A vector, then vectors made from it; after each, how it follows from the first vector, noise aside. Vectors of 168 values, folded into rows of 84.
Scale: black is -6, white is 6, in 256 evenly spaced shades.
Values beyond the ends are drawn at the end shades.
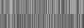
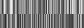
scaled up.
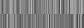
copied.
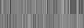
negated, partly zeroed.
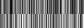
negated, scaled up.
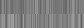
reversed, shrunk.
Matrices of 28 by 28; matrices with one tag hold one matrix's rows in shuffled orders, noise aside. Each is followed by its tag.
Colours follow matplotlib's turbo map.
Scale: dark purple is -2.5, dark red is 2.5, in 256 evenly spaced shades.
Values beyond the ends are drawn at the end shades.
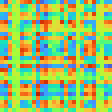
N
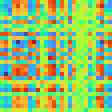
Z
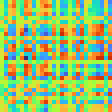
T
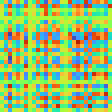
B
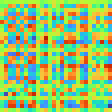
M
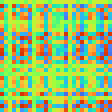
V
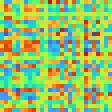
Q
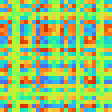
N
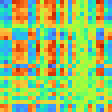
Z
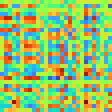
Q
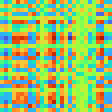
Z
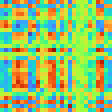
Z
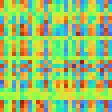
V
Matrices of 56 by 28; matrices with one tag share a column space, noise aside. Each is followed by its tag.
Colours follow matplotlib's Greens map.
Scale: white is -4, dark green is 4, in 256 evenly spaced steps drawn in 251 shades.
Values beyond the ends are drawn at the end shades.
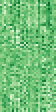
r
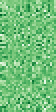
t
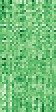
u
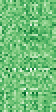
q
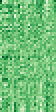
u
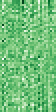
u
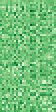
t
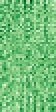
u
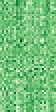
q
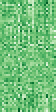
r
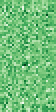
t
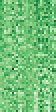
q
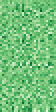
t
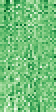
u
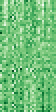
q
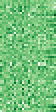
t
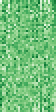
u
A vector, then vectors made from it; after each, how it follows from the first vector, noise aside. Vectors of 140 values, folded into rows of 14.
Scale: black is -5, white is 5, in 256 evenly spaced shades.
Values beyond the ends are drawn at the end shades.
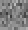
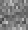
wrapped around, negated.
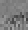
wrapped around, partly zeroed.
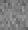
wrapped around, shrunk.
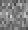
negated.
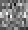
negated, scaled up.
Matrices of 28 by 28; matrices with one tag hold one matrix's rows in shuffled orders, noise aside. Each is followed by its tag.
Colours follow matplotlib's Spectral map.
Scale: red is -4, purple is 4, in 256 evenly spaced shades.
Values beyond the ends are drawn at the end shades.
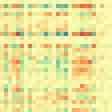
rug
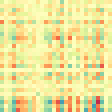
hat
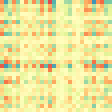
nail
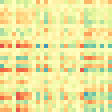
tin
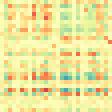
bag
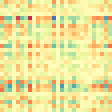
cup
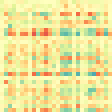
bag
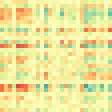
tin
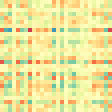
cup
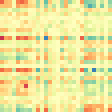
tin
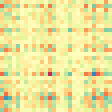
nail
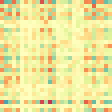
nail
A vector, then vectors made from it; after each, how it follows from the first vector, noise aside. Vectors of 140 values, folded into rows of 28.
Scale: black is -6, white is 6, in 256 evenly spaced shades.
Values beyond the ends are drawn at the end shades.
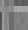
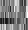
reversed, negated, scaled up.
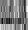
reversed, negated, scaled up.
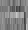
wrapped around.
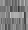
wrapped around.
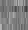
negated, partly zeroed.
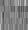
negated, partly zeroed.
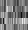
wrapped around, scaled up.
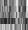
reversed, negated, scaled up.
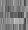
wrapped around.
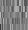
sign-scrambled.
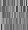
sign-scrambled.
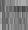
negated.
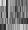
wrapped around, scaled up.
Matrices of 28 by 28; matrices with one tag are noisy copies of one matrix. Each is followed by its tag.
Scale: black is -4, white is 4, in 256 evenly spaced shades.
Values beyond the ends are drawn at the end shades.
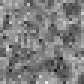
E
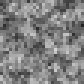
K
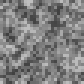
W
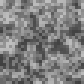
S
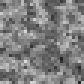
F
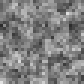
K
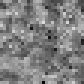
F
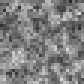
K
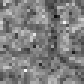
F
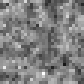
F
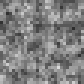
K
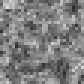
E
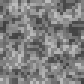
K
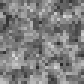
K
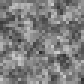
K
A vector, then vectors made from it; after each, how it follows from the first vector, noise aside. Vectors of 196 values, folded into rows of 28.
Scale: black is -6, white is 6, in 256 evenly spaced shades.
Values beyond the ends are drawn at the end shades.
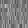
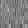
partly zeroed.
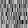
reversed, negated, scaled up.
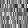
wrapped around, scaled up.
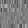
partly zeroed.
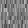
sign-scrambled.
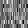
wrapped around, scaled up.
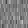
reversed, partly zeroed.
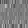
partly zeroed.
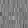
wrapped around, shrunk.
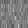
partly zeroed.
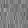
wrapped around, shrunk.
